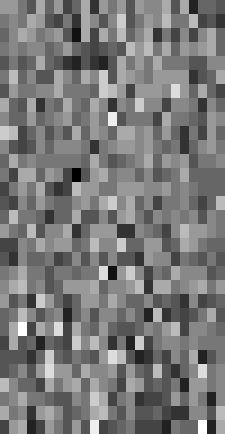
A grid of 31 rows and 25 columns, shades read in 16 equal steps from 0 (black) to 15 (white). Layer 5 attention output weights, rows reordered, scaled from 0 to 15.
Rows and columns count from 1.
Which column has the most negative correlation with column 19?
6
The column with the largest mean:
12
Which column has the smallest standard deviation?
10
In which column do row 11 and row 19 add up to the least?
2
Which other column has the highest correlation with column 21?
4
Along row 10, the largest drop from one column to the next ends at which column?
3
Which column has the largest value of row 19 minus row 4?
11
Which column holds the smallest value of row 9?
18
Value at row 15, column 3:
8
